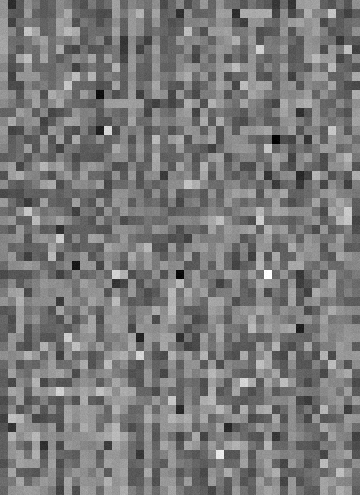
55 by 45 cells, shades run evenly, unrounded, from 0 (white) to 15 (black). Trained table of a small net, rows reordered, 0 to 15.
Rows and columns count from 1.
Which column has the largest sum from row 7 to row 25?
13
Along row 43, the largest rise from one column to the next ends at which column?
6
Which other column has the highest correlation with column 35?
44
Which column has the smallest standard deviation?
11
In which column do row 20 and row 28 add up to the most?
21
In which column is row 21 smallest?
24
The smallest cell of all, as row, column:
31, 34
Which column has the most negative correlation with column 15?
23
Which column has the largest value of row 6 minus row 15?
14
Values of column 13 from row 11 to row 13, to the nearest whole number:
14 9 10
